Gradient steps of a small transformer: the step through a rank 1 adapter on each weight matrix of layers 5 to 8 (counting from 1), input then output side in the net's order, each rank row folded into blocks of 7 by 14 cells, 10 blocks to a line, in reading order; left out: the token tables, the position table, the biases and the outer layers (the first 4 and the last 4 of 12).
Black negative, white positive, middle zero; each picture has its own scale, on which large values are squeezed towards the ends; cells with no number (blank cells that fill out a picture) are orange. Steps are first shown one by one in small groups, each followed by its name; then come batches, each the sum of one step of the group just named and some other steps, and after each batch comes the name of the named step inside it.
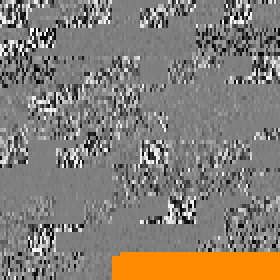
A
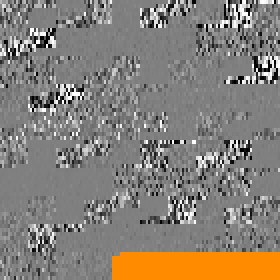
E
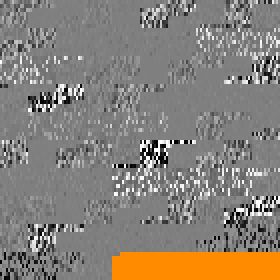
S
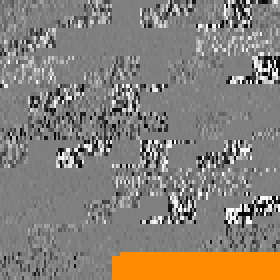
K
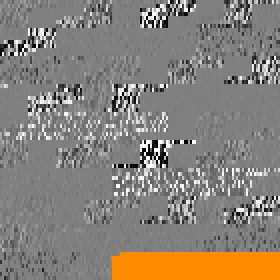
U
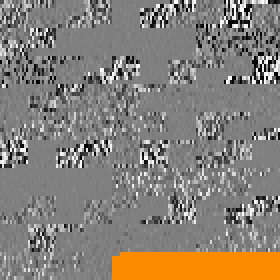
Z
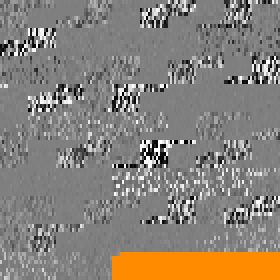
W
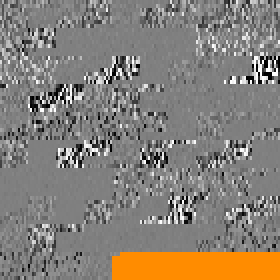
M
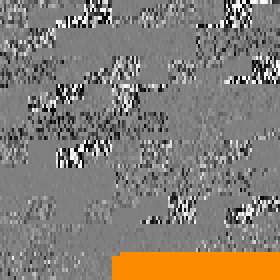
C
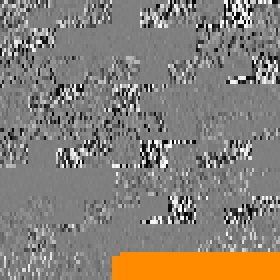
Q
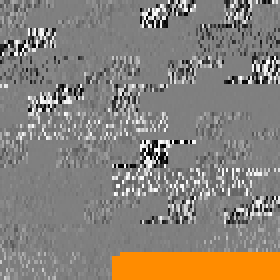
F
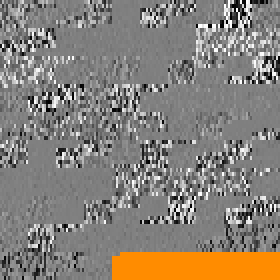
K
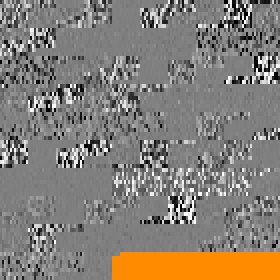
Z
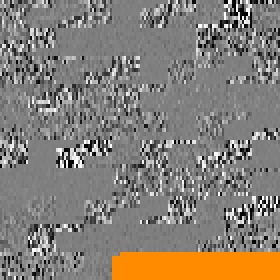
A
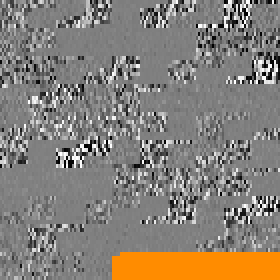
Z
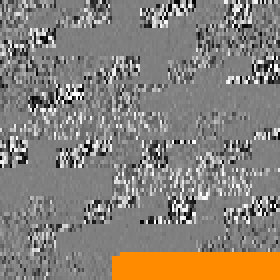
E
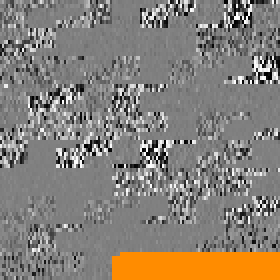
U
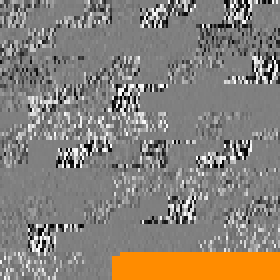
F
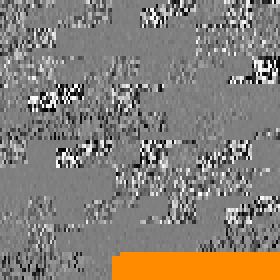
K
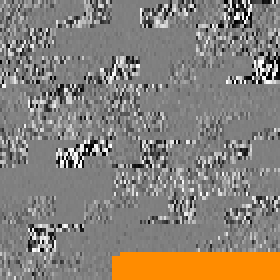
Z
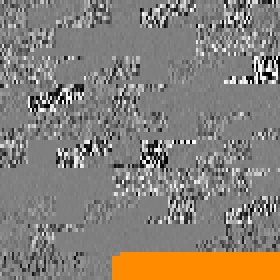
M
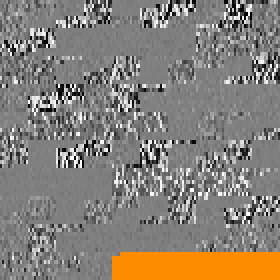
C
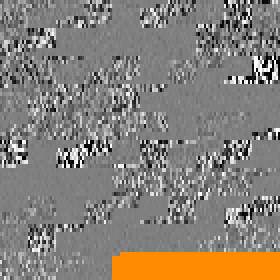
K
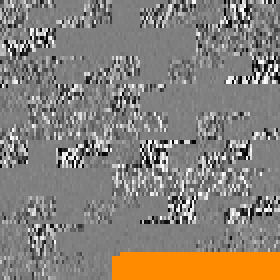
Z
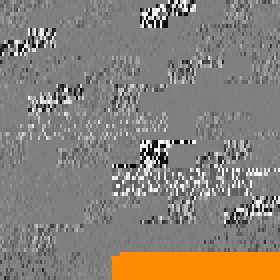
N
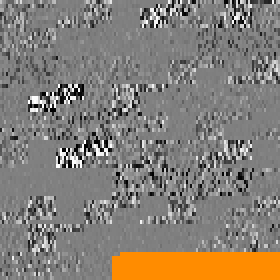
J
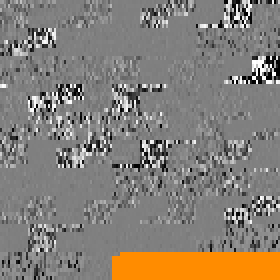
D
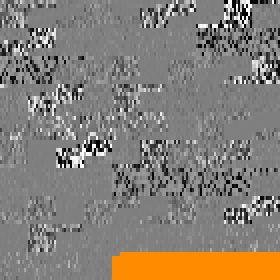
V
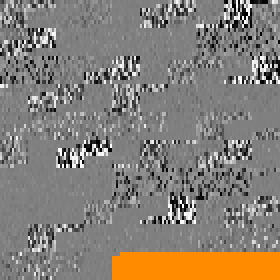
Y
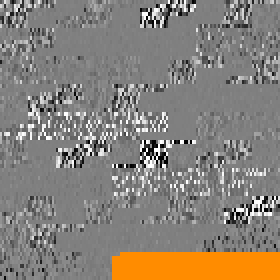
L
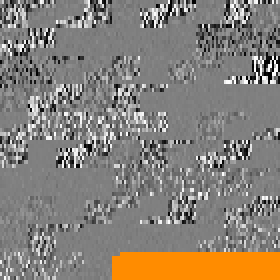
L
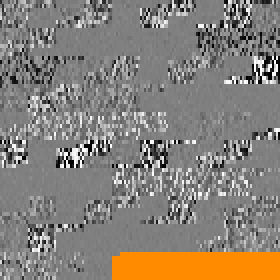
D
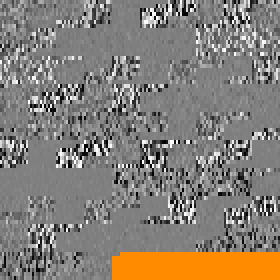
J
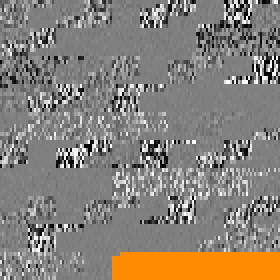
N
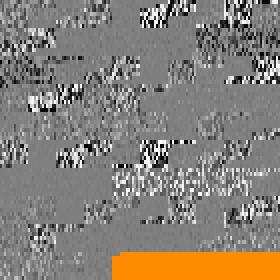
N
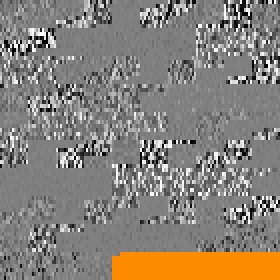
L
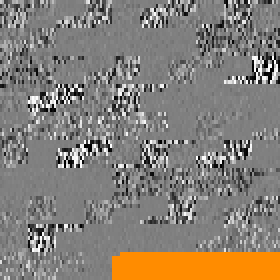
J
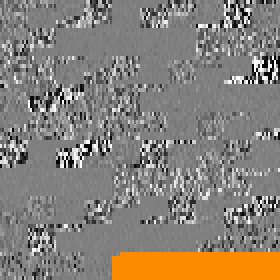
D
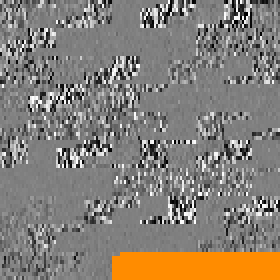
Y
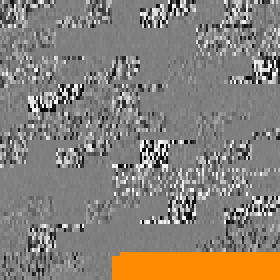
L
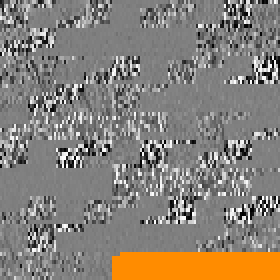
Y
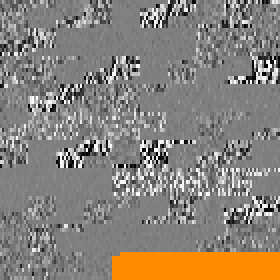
N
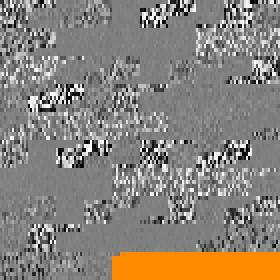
L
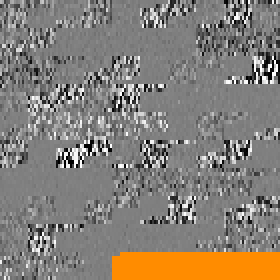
D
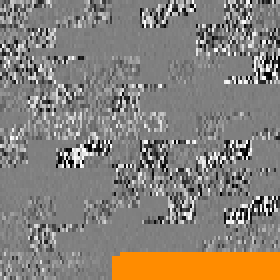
V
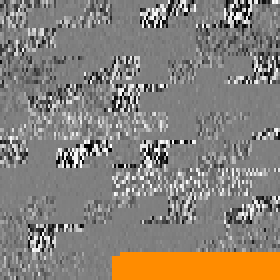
N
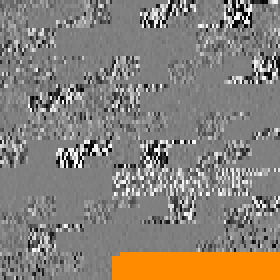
N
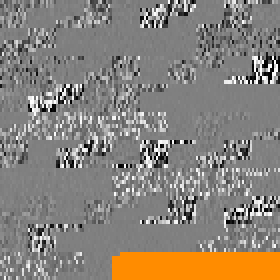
N
